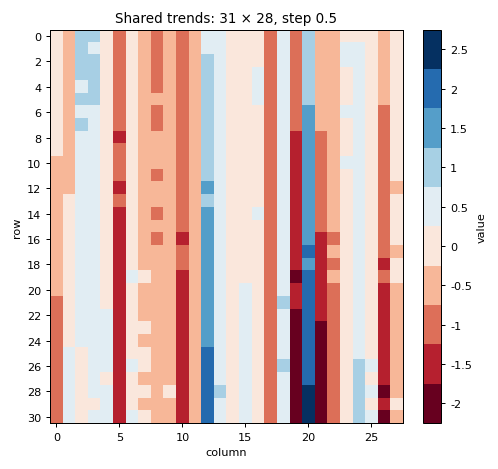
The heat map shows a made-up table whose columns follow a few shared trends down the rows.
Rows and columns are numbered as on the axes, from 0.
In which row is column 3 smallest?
29
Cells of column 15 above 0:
11
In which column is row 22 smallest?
19
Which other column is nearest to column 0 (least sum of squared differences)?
22
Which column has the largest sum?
20
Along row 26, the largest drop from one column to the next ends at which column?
21
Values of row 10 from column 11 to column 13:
-0.5 1 0.5
